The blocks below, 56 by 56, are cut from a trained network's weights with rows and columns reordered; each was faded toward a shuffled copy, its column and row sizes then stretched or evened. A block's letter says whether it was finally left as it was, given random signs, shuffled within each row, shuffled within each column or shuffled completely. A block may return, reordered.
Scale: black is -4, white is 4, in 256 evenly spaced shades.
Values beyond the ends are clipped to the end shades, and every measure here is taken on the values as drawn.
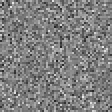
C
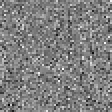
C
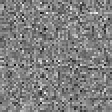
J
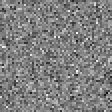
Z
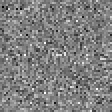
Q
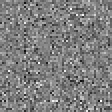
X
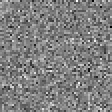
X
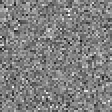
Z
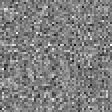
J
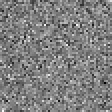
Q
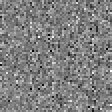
C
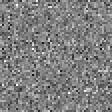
X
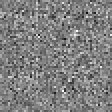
X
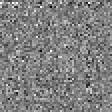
X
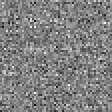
X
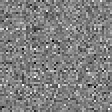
J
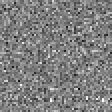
Q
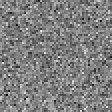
Z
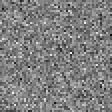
C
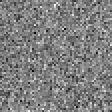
Z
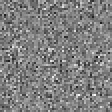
X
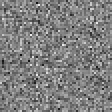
C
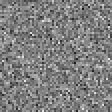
Z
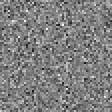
C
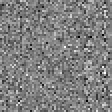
C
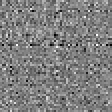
J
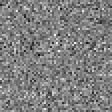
Q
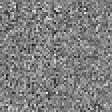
X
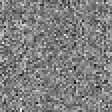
C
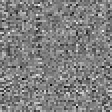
J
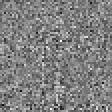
X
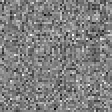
J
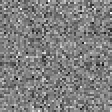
J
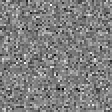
Q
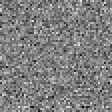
Q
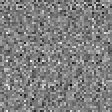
J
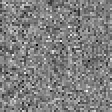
C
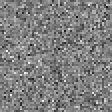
Z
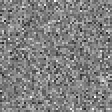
X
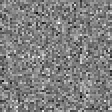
X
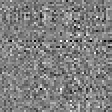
J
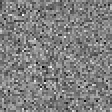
Z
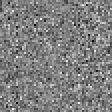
C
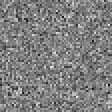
Q
